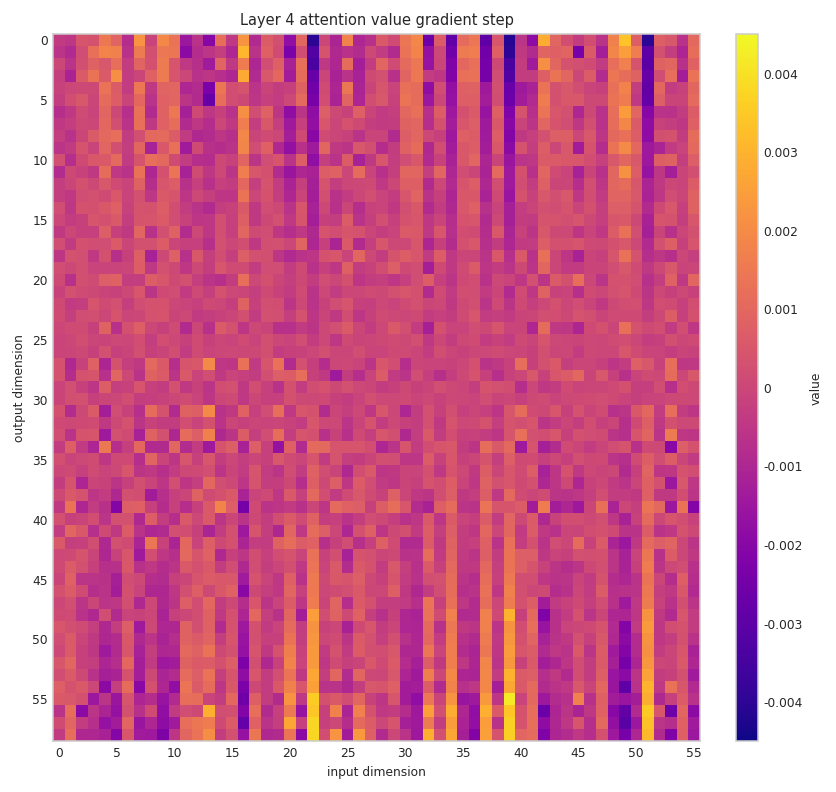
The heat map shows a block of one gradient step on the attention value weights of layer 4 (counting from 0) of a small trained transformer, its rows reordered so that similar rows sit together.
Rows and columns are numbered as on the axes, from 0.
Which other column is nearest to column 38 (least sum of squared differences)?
33
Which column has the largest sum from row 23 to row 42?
51
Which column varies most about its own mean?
39
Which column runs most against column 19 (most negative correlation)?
23
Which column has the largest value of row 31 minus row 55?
16
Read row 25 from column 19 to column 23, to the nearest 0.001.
0 0 0 0 0
